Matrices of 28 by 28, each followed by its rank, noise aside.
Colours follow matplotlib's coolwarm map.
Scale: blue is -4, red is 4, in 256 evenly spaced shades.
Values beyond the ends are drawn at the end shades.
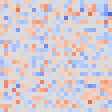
five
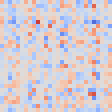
five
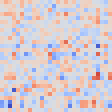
five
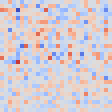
six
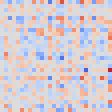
four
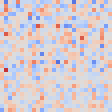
six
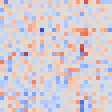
six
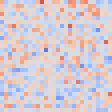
seven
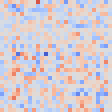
seven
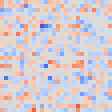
six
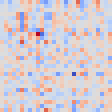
four
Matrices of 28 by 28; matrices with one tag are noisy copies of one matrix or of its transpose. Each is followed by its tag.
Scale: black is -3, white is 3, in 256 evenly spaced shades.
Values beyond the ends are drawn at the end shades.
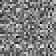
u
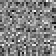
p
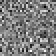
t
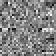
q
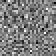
u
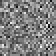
u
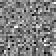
p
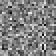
p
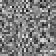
t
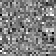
q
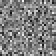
p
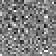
u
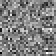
q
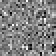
p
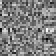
q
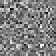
u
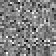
p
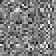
u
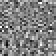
t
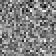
t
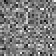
u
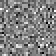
u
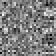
q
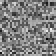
q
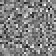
u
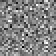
u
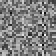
p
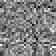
p
